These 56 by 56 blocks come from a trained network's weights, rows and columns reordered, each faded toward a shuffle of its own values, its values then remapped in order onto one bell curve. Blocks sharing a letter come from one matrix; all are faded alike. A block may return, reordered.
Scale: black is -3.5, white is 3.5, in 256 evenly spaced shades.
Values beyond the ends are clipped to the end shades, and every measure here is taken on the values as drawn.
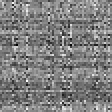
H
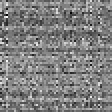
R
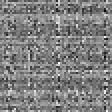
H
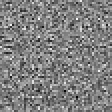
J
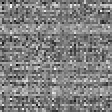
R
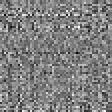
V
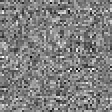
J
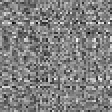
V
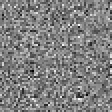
J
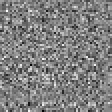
J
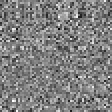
J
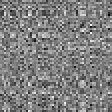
V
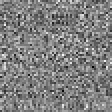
J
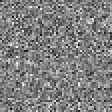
J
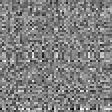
V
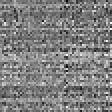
R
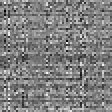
H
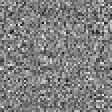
J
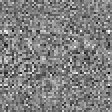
J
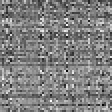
R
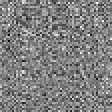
V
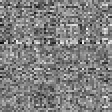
V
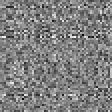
V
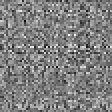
V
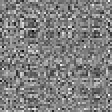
V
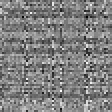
H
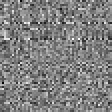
V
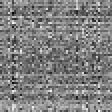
H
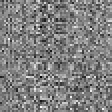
V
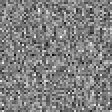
J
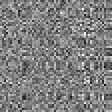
V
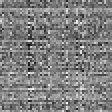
H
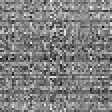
H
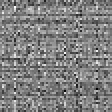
H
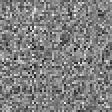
J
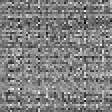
R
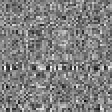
V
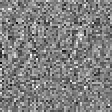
J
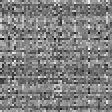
H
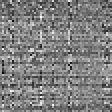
H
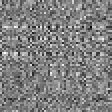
V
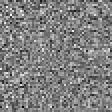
J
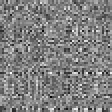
V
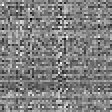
R
